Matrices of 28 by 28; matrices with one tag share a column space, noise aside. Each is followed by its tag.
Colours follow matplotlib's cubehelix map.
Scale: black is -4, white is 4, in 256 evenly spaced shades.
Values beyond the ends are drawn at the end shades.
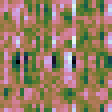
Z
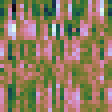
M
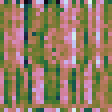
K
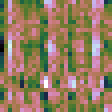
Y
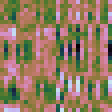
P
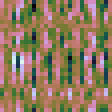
Z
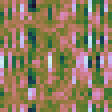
Z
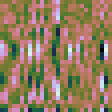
P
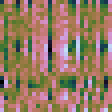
Y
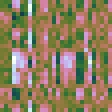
Z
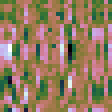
P
